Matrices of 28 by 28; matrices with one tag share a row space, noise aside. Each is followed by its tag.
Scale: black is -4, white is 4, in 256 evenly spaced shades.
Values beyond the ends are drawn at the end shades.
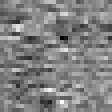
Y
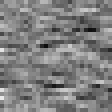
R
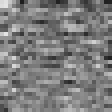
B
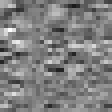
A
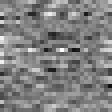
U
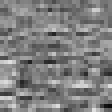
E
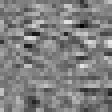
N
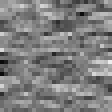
R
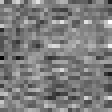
U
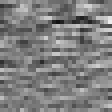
R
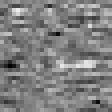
A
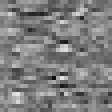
Y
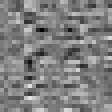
N
